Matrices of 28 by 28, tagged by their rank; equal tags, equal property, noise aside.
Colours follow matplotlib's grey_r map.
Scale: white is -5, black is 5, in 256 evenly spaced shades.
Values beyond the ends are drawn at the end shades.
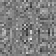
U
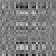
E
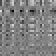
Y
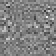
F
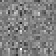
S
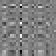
E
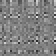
Y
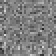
F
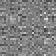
U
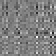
Y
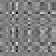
Y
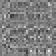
S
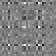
E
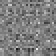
S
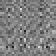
Y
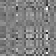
Y
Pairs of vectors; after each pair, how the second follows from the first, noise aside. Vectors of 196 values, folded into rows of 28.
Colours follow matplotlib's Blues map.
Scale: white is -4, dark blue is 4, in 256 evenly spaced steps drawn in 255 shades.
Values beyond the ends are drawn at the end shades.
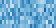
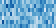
negated.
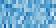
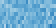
negated, shrunk.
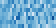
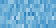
negated, shrunk.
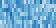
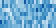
negated.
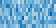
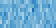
reversed, shrunk.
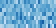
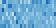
wrapped around, partly zeroed.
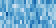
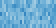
negated, shrunk.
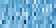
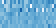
reversed, negated, partly zeroed.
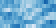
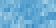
negated, shrunk.
